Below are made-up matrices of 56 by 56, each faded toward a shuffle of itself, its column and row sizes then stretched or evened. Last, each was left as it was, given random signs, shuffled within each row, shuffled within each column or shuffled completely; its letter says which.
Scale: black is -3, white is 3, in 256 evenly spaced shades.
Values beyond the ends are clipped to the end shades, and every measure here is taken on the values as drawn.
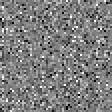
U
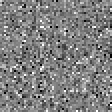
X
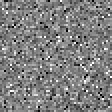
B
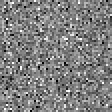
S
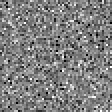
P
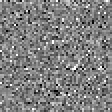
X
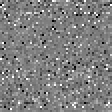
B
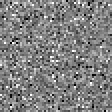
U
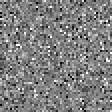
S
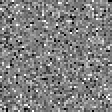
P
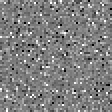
B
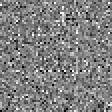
U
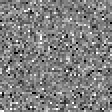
B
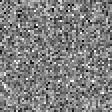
S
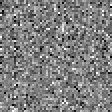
U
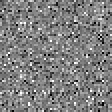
X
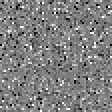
B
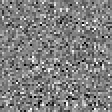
X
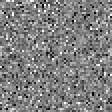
P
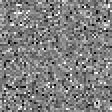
B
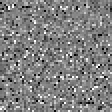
B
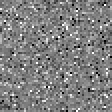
S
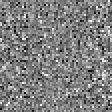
U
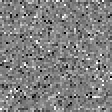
B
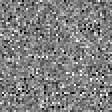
B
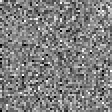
S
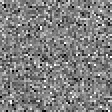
B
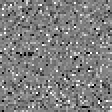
B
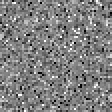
P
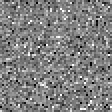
B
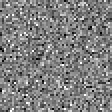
B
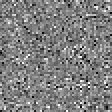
X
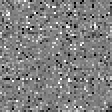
X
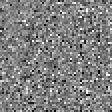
U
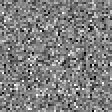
U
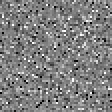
P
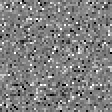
B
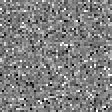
B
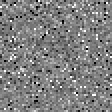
P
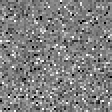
B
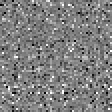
X
